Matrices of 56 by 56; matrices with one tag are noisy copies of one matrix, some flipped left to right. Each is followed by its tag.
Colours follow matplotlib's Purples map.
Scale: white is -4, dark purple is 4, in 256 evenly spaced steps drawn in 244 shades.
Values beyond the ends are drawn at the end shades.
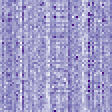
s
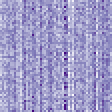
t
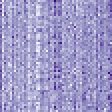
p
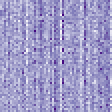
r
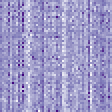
s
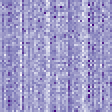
s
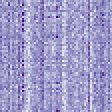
s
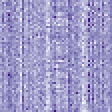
s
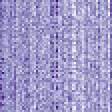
p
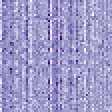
r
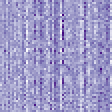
r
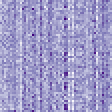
t
